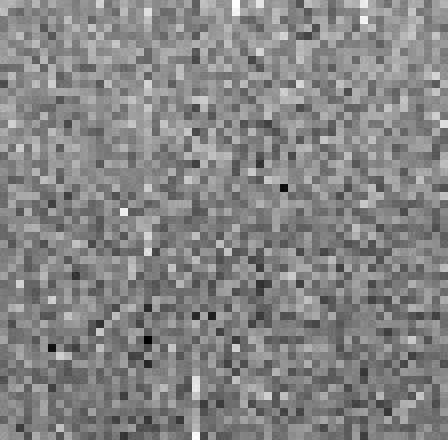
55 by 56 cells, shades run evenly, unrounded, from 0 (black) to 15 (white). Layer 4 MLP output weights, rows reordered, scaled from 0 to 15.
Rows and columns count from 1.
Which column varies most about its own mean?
19
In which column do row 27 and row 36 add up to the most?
16
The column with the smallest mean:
33
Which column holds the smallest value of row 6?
48
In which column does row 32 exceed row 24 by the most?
36
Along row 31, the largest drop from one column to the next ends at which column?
12
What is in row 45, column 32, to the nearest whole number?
9
